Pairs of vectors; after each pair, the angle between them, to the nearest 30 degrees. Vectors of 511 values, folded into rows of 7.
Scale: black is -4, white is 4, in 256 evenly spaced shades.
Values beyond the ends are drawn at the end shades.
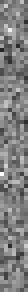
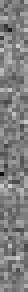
150 degrees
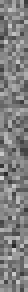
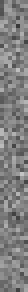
90 degrees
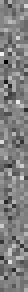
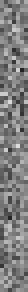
90 degrees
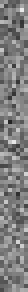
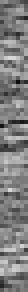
60 degrees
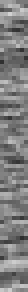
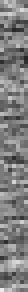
30 degrees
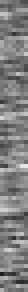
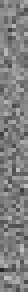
90 degrees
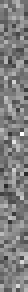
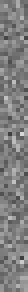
30 degrees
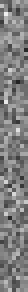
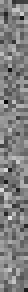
120 degrees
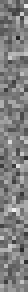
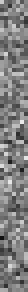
120 degrees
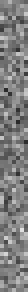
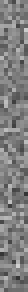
120 degrees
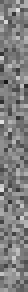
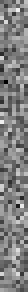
30 degrees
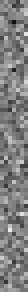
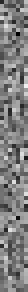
60 degrees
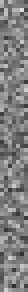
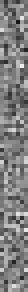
90 degrees
